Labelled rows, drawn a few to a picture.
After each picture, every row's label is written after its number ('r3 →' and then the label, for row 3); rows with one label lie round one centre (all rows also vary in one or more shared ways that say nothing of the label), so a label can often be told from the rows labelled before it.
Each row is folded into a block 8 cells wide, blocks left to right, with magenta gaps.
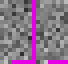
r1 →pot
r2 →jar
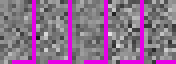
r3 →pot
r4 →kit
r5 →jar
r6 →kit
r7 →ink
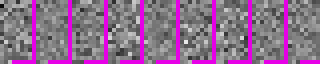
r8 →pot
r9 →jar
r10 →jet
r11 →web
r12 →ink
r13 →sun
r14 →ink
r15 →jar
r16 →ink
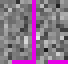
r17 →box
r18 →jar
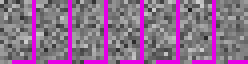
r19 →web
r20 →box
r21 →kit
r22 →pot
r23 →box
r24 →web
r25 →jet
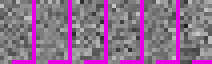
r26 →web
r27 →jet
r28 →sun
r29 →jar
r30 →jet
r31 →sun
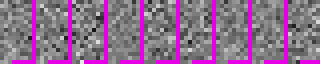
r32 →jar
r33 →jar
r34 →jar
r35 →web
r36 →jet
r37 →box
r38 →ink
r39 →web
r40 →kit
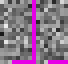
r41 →pot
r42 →sun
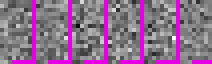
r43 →web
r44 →kit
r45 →box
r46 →ink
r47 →web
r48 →kit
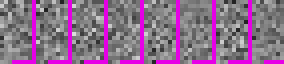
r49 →web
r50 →kit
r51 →box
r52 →kit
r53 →box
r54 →web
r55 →sun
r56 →jet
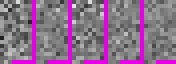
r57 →ink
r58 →kit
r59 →web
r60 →pot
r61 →box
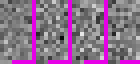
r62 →kit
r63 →sun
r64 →kit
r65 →kit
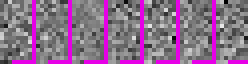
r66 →box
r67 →web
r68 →pot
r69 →kit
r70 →kit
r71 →jar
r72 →jar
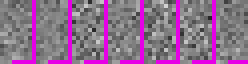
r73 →kit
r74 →jar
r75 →jet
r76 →jar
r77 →pot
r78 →sun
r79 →ink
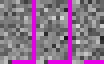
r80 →jet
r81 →jet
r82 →kit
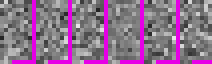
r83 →jar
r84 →box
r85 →box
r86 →sun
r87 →web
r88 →web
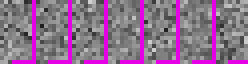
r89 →jet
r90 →kit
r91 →pot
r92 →jet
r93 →jet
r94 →web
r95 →sun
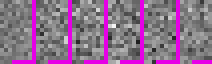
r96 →jet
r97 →web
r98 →jet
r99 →web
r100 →jet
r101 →sun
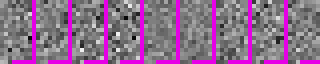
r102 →jet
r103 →ink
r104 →box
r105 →web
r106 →kit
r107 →sun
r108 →sun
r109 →sun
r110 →jar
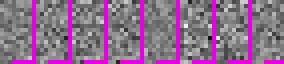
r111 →box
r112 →jar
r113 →jet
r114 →jet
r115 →jet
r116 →sun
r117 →sun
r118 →jar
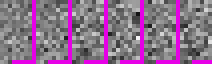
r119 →jet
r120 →kit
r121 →sun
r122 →ink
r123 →pot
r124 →sun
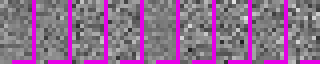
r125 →box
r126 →ink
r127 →jar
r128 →jet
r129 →jar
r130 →pot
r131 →web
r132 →jet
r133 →jet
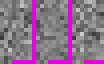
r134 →box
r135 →jar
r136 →jet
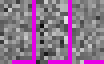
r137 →pot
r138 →web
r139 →web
